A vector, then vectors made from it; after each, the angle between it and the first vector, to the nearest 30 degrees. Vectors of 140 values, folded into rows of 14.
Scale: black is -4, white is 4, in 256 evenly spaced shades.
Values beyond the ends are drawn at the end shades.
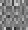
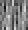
120 degrees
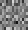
150 degrees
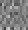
150 degrees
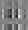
90 degrees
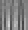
90 degrees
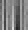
90 degrees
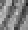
60 degrees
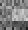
120 degrees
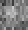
60 degrees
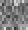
30 degrees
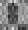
60 degrees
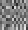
120 degrees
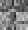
60 degrees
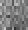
30 degrees
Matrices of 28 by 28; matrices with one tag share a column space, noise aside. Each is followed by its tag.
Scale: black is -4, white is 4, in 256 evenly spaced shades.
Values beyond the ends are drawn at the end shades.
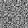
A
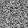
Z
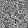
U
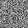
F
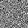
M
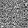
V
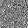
A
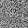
M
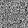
Z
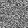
A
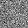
F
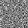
A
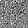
F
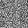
M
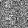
F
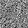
Z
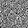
F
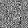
A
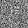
Z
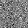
A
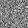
Z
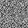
Z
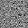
U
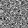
F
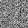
M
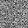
V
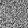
Z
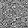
V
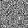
F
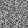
U
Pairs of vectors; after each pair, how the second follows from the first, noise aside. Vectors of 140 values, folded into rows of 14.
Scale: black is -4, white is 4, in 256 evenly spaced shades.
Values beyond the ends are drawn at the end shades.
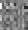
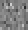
partly zeroed.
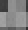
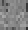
partly zeroed.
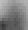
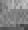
reversed, negated, partly zeroed.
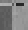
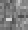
wrapped around, negated, partly zeroed.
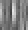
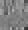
wrapped around, negated, partly zeroed.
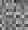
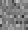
negated, partly zeroed.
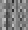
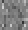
wrapped around, negated, partly zeroed.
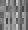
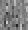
negated, partly zeroed.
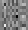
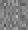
negated, shrunk.
